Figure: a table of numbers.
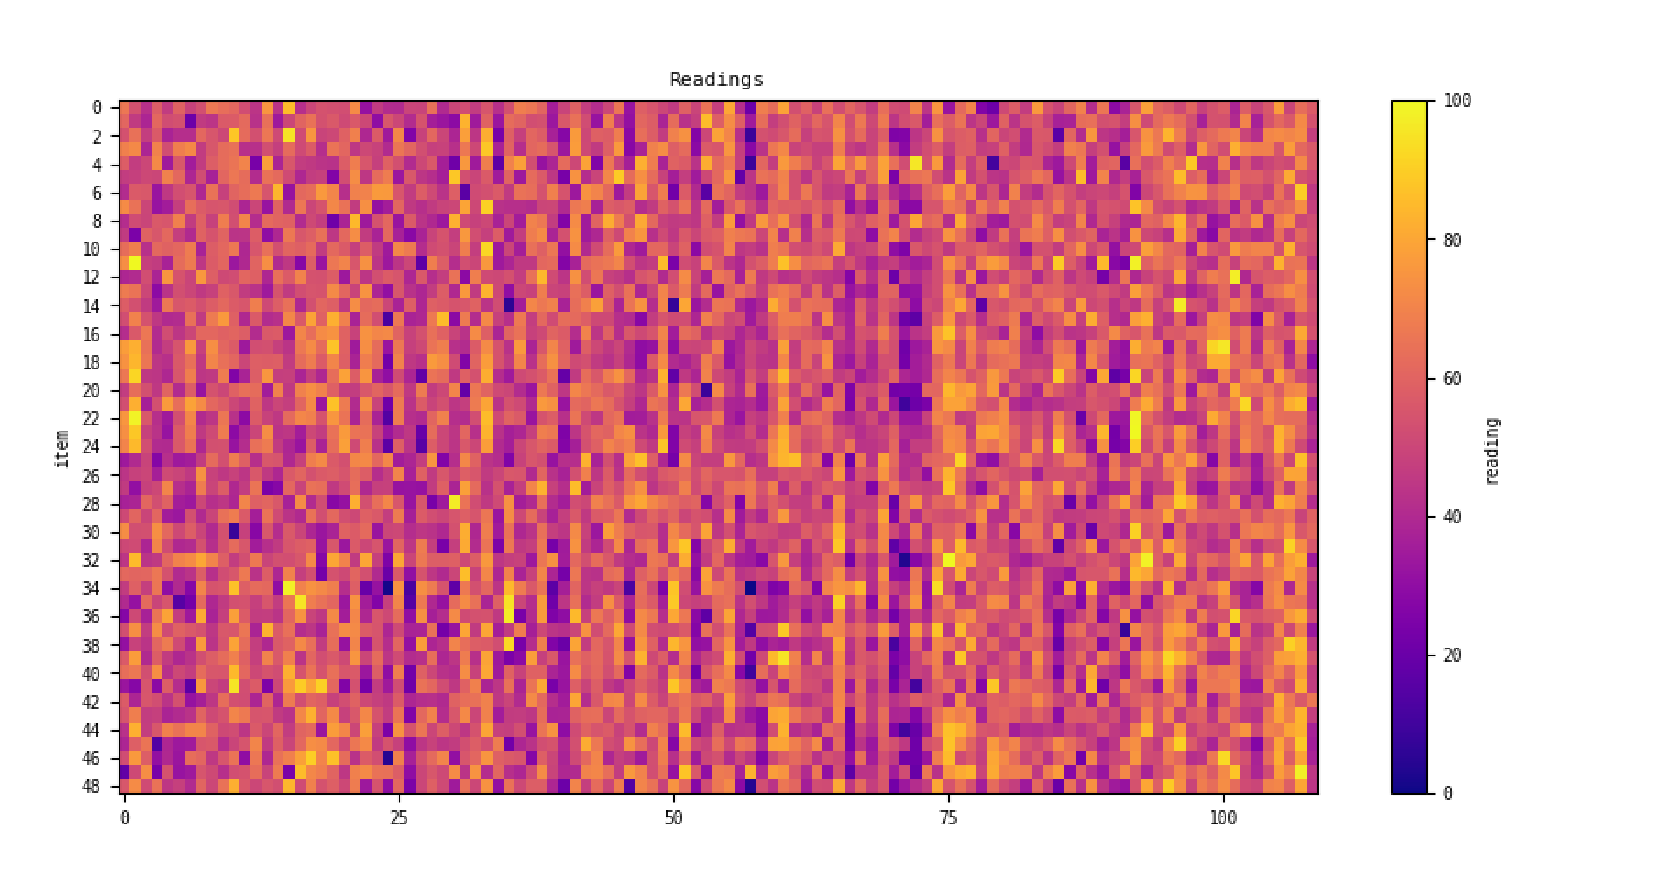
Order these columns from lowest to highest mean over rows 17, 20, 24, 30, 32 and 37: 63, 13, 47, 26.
26, 47, 63, 13
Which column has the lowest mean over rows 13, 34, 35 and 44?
24
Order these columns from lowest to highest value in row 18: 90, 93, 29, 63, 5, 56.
90, 56, 63, 5, 93, 29
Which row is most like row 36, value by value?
38
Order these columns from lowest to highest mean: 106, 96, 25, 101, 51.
25, 101, 51, 106, 96
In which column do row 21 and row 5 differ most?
19
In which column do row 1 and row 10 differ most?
6
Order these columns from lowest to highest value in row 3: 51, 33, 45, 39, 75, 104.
75, 39, 51, 104, 45, 33
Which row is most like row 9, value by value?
27
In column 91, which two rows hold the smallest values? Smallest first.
37, 4
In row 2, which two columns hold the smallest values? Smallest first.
57, 85
